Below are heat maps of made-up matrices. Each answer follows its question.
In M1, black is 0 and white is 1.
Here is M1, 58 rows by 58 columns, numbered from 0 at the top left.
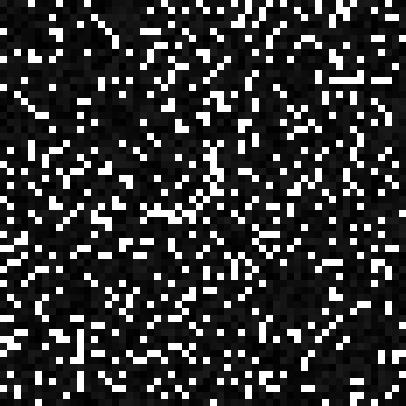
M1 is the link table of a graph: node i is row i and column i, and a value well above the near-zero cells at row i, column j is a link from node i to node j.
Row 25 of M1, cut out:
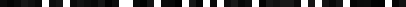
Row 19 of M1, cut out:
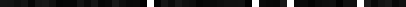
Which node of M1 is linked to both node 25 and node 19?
node 36
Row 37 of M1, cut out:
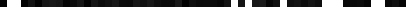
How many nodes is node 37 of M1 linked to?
10
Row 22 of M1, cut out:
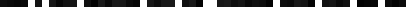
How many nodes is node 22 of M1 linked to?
11
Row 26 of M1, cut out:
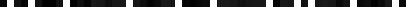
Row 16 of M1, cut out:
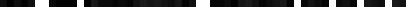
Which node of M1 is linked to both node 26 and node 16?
node 42
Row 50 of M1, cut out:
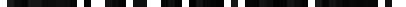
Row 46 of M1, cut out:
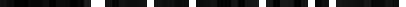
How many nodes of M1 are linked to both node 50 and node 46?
5
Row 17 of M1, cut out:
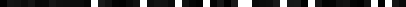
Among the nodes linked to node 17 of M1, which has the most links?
node 29
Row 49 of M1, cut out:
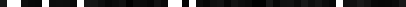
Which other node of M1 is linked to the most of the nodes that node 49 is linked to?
node 45
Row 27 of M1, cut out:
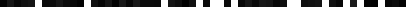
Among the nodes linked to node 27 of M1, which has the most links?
node 31
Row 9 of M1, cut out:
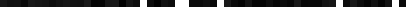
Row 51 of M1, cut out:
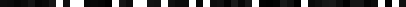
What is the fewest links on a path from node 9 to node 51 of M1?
2
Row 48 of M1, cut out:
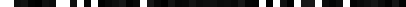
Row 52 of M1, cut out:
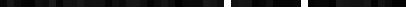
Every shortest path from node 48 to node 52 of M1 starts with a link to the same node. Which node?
node 8
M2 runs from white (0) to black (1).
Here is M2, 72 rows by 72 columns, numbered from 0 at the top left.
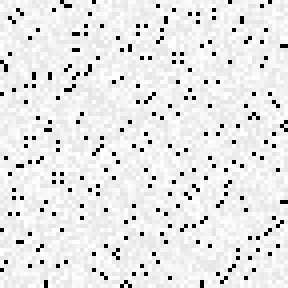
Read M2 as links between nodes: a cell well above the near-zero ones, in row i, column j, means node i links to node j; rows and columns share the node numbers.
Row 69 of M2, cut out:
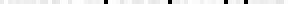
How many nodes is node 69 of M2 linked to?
4
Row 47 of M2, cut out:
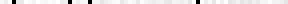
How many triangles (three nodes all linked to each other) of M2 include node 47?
3
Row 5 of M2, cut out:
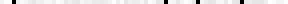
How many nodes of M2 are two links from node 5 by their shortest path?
4
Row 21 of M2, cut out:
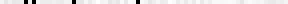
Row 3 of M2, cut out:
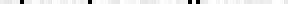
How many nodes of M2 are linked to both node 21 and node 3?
0
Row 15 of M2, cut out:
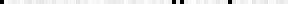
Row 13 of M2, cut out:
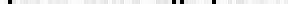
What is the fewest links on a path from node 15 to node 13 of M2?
2
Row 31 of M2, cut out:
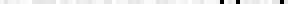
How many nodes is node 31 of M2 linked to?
3
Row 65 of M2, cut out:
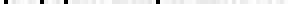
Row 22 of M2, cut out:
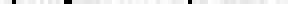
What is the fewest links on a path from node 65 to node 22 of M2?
2
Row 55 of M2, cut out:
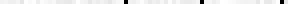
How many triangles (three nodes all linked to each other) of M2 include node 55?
2
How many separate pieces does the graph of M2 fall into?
2
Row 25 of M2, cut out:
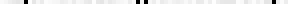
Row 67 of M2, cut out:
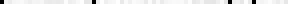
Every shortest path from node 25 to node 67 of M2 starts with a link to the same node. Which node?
node 68
